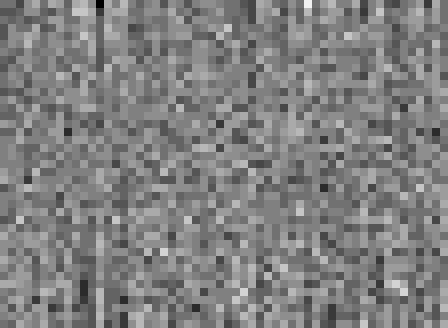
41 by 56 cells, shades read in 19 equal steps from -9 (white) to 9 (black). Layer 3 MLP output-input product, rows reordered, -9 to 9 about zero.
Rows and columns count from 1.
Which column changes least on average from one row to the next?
14
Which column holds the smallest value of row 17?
38
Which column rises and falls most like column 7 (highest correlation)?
25
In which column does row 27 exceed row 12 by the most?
16
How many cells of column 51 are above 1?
13
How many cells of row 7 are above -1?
40
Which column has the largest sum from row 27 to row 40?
11
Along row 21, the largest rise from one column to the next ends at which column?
32
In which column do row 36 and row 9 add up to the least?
49
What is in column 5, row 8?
0
